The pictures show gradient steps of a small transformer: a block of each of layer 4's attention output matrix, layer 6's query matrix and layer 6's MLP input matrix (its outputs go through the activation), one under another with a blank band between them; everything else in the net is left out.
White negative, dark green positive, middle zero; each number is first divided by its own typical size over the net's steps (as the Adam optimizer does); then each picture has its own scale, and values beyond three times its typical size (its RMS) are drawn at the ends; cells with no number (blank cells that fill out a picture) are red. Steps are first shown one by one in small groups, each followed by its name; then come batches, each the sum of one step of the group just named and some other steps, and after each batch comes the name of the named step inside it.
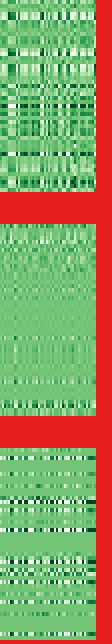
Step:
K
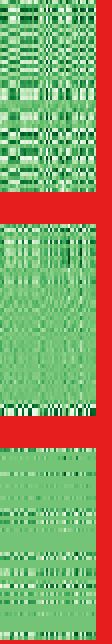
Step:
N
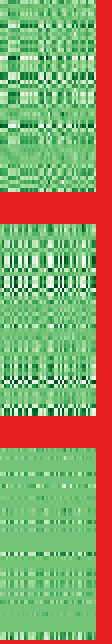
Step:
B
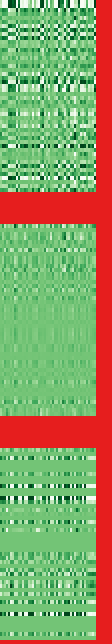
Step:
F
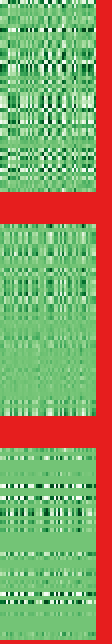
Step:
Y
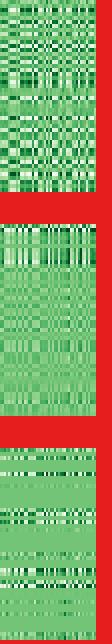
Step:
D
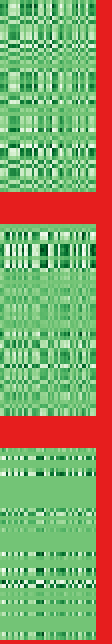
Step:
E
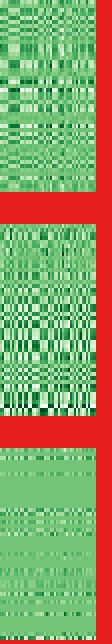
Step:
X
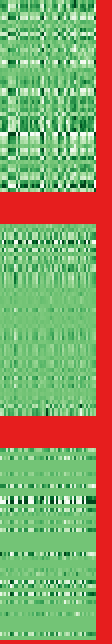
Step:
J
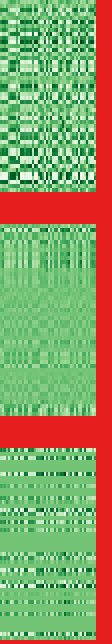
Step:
D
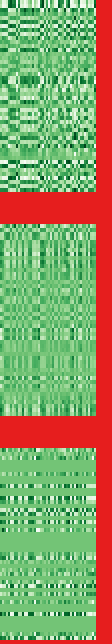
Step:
F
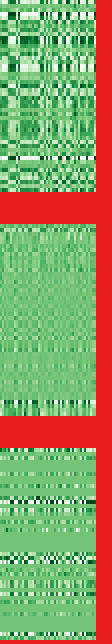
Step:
K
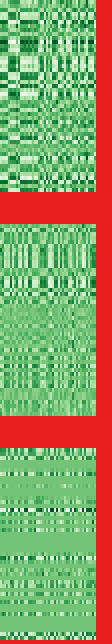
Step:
B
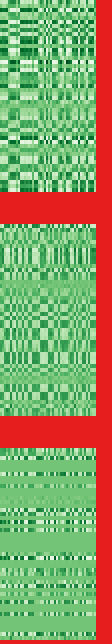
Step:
D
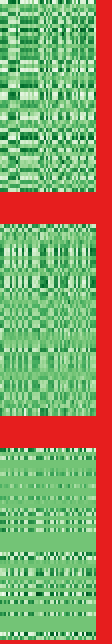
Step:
N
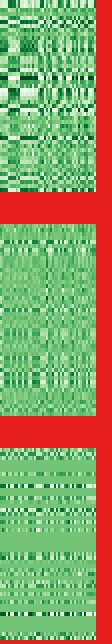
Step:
F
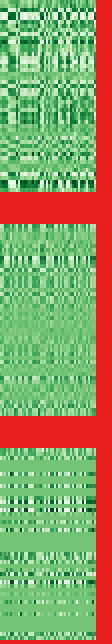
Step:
K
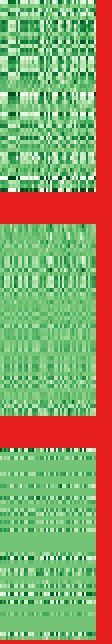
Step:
B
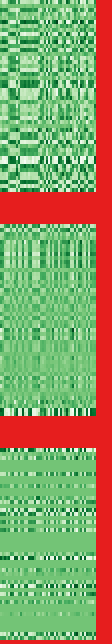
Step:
N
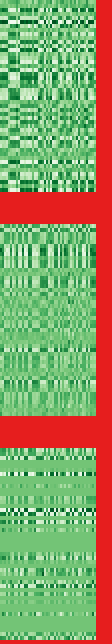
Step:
D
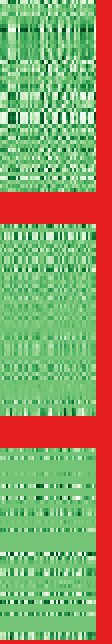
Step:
Y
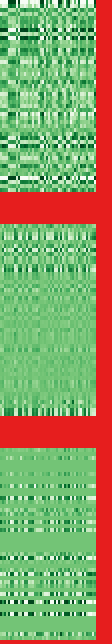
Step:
F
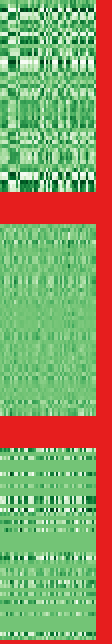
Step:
J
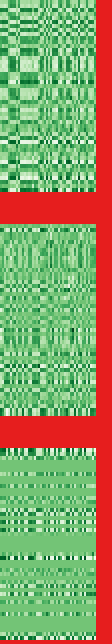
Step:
X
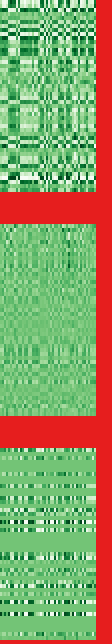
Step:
F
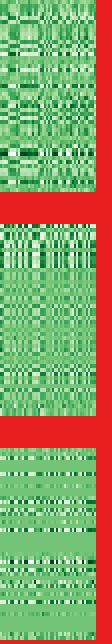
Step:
K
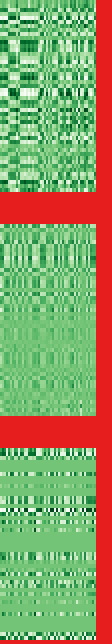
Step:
J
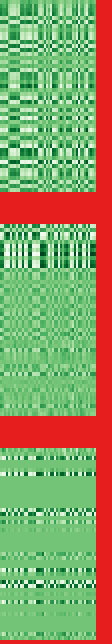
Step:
E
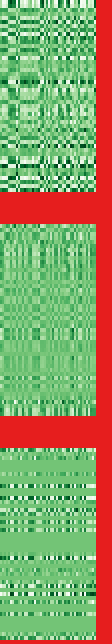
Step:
F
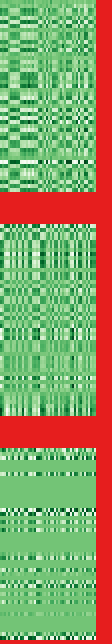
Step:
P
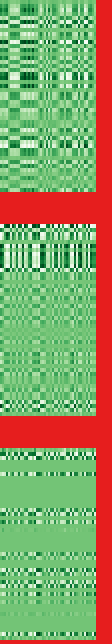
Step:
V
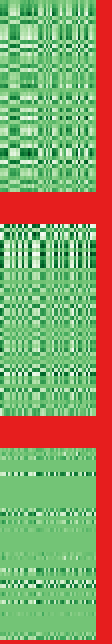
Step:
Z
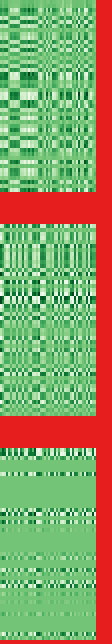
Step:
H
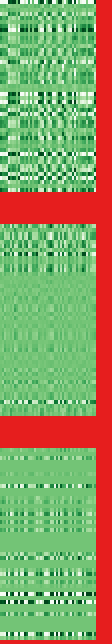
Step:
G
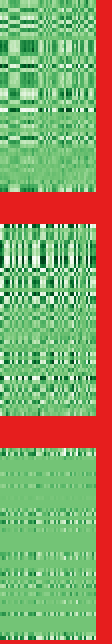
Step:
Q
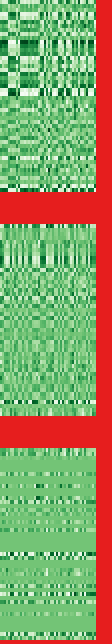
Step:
Q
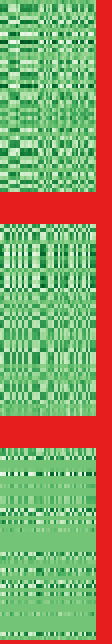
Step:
V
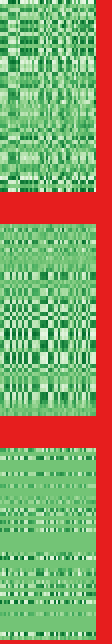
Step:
G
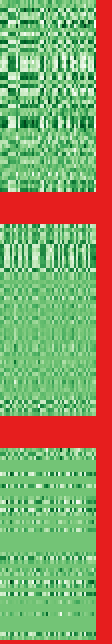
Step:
V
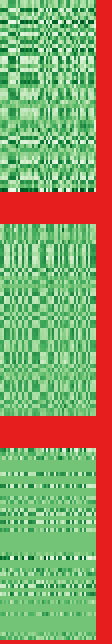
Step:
Q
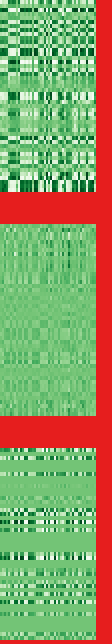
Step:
G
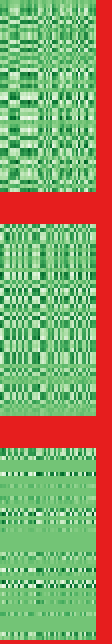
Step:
H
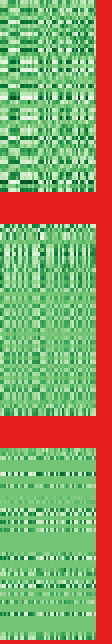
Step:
Z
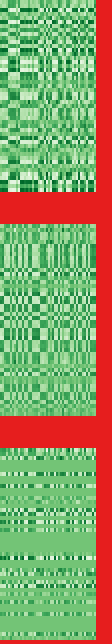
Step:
H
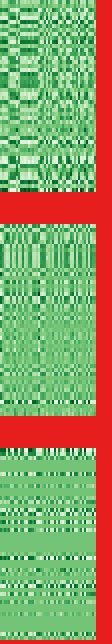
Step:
H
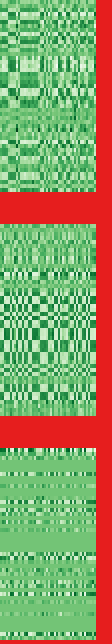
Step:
H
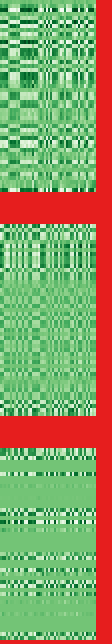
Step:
V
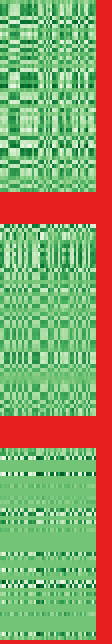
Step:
V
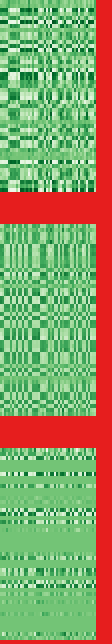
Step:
H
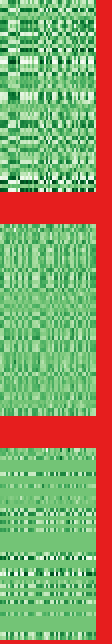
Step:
G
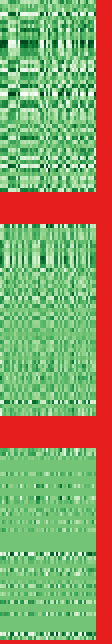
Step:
Q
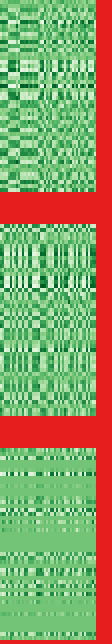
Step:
P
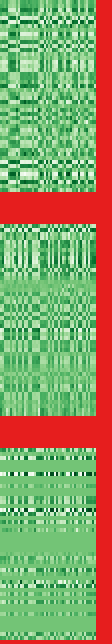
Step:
P
